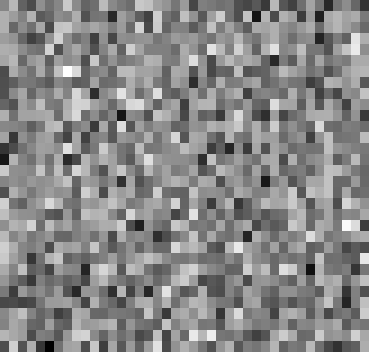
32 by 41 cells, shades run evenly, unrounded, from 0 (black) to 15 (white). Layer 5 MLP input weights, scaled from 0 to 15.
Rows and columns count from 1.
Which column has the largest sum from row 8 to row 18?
37
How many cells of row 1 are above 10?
6
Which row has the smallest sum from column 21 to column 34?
1
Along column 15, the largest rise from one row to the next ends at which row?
20
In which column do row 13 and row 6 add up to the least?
10
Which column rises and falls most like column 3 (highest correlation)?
33
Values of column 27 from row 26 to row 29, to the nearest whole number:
9 6 5 13
